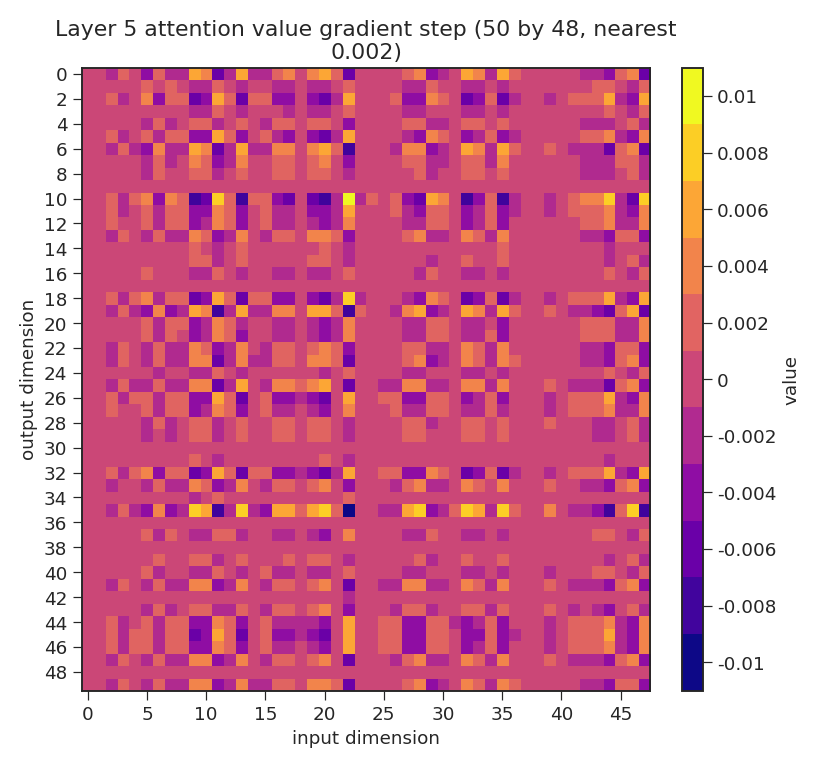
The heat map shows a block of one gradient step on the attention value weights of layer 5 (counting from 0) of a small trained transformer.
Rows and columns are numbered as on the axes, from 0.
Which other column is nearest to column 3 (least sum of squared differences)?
45
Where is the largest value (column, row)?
22, 10
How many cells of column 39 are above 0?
9
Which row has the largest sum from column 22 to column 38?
35
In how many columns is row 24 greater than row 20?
8
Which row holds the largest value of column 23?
19
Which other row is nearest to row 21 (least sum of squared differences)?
20
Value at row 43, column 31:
0
